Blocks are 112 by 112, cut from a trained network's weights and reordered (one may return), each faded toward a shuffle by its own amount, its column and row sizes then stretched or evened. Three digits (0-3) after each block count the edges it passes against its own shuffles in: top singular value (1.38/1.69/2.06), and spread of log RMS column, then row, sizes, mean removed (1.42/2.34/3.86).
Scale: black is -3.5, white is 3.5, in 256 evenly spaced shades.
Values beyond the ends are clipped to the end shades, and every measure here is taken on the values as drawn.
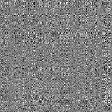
3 2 2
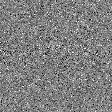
0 0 1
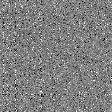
1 1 0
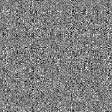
2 2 2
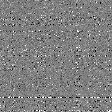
2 1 2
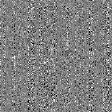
1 3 1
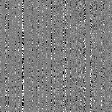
2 3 1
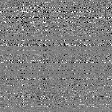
1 1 3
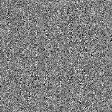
1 2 0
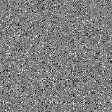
1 1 1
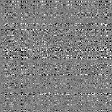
3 2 3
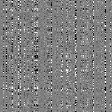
3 3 2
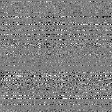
2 1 3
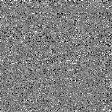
0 1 2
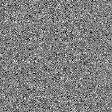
0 1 2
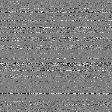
2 0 3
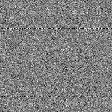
3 0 1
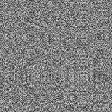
3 0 1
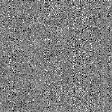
1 2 1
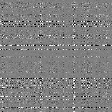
1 2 3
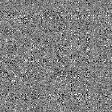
1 2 2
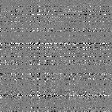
3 2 3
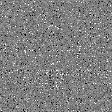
0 1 1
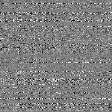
1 1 3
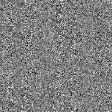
0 2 1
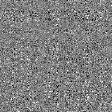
1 2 2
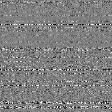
2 0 3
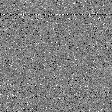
1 0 1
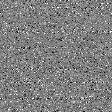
0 0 2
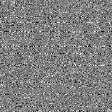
1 0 2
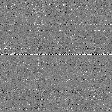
3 0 2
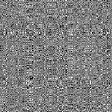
3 2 2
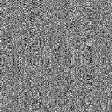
3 2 0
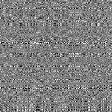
3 0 3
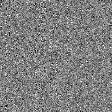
0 2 0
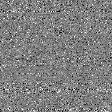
0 0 2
